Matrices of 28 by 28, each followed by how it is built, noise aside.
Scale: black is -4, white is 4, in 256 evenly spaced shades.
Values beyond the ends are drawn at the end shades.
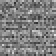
blocks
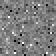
sparse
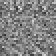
repeating columns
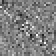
banded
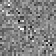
banded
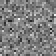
repeating columns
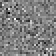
block diagonal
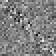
banded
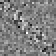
banded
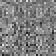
low rank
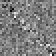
banded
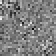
block diagonal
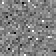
sparse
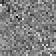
banded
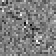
banded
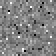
sparse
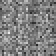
blocks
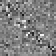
banded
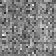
blocks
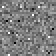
sparse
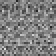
repeating columns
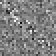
banded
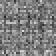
blocks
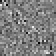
banded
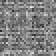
blocks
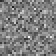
repeating columns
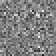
low rank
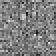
blocks
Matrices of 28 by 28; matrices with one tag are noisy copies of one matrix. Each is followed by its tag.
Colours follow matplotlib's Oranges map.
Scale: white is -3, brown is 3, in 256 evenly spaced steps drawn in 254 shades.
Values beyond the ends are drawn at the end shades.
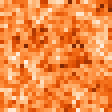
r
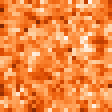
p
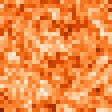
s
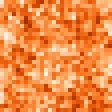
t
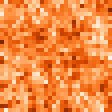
r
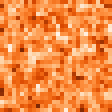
p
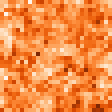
t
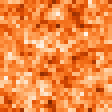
s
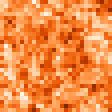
r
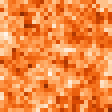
t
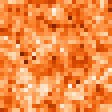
s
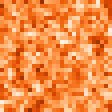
p
